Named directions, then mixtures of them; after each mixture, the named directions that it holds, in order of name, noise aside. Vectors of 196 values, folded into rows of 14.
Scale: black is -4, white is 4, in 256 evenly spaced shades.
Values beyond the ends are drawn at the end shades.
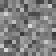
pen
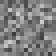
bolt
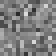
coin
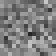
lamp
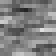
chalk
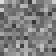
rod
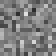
coin.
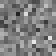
coin, lamp.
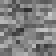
bolt, chalk.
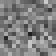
lamp.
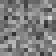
bolt, lamp.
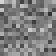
rod.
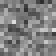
chalk, pen.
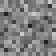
pen.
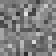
coin.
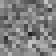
lamp.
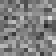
bolt, lamp.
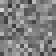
bolt, rod.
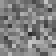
lamp.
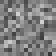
bolt.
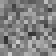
lamp.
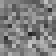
lamp.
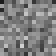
coin, rod.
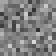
coin, rod.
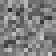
bolt.
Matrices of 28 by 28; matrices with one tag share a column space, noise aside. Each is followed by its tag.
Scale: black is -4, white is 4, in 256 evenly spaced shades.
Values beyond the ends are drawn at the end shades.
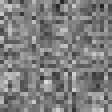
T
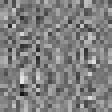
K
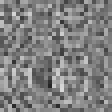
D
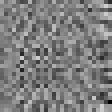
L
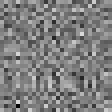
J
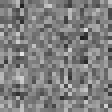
K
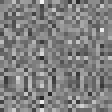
J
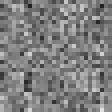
T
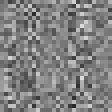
J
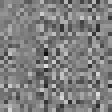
L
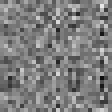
D
